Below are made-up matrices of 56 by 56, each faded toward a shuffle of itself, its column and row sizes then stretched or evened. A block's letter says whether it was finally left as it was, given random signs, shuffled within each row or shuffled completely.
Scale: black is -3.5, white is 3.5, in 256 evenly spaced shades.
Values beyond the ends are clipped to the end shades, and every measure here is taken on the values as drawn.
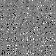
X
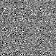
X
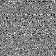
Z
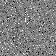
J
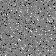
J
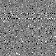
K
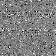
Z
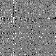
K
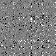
X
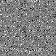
Z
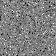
J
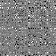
K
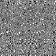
K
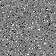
J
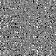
K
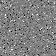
J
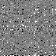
K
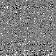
X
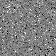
J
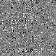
X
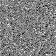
J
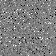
Z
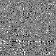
K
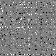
X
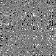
K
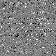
Z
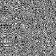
K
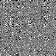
X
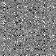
X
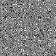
X
